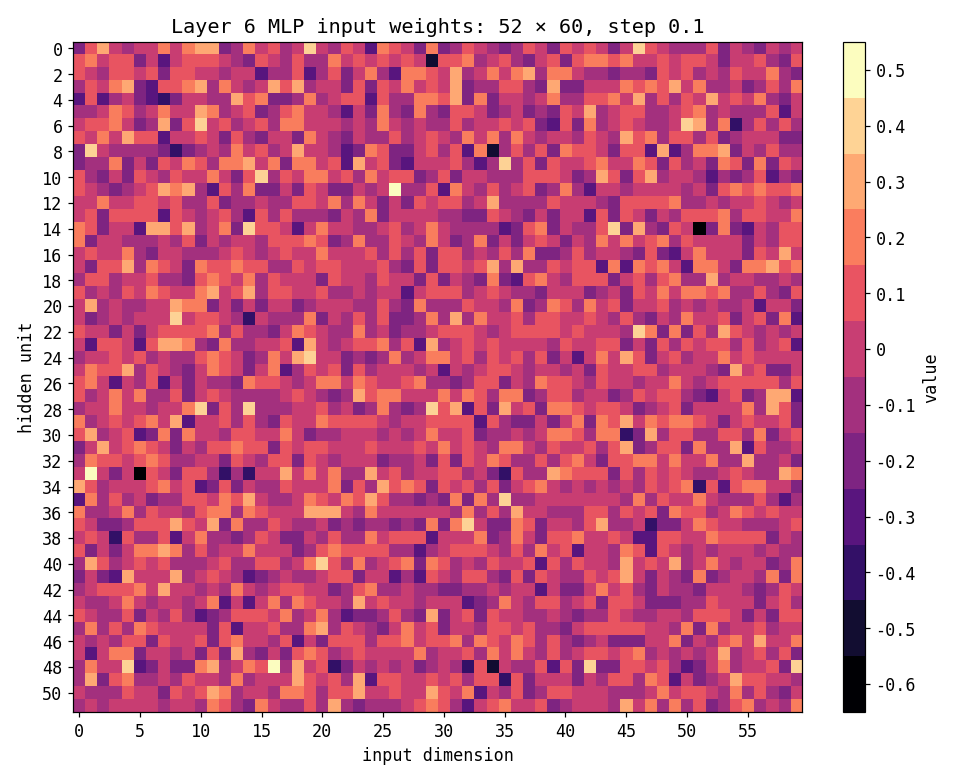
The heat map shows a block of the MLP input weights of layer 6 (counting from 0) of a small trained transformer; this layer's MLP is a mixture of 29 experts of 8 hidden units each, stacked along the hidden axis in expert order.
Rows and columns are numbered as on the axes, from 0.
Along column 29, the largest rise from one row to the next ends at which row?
2
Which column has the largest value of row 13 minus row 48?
34
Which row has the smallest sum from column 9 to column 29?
41
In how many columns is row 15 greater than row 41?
29
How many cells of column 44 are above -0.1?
33
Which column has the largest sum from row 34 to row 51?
4
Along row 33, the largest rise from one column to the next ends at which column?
6
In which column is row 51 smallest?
32
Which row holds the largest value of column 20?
40
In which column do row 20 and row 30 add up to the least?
45
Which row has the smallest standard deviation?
12
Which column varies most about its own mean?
14
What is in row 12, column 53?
-0.1
